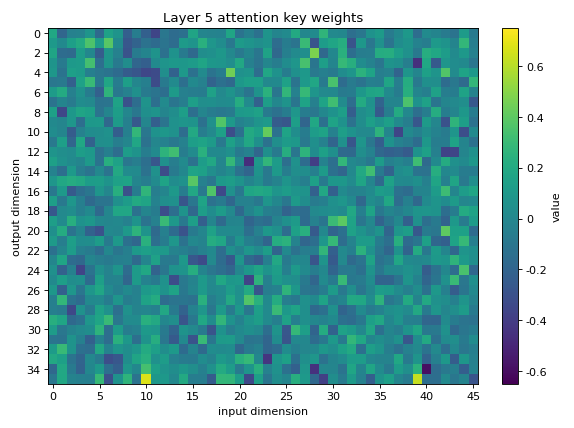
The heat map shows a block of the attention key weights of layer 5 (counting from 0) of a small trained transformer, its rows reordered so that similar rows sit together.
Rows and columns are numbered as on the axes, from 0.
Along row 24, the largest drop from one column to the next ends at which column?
45
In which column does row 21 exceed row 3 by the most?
10
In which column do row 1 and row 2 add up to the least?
8
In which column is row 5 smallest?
11
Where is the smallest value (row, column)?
34, 40
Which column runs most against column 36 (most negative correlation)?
29
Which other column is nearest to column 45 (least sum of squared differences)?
41
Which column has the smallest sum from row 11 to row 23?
28
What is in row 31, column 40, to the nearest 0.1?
0.2
